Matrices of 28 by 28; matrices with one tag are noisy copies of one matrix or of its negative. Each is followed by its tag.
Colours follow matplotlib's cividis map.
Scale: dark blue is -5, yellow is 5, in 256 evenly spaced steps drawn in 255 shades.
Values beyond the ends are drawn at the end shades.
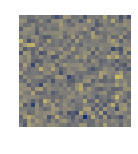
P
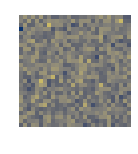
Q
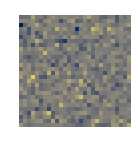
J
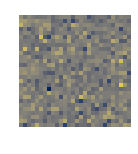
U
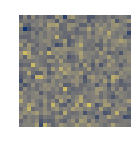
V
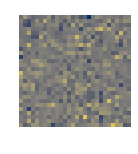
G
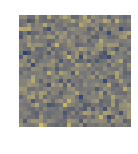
V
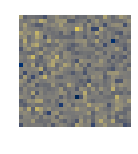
J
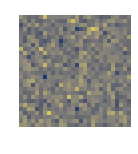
J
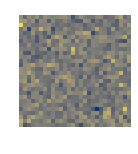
U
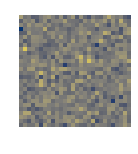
Q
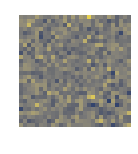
G
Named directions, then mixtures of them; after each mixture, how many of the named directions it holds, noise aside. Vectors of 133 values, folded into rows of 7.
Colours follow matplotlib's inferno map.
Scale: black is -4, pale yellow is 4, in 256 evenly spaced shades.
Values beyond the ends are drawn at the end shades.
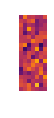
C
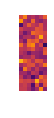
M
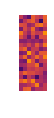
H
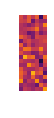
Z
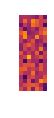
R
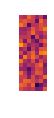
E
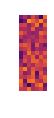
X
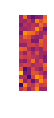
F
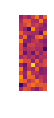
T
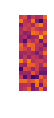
two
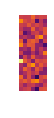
four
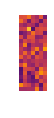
three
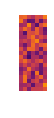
four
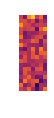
two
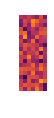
one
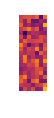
three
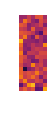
four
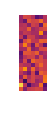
three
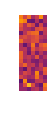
one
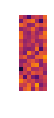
two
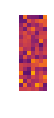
three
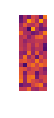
two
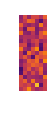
two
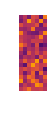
three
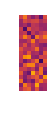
four
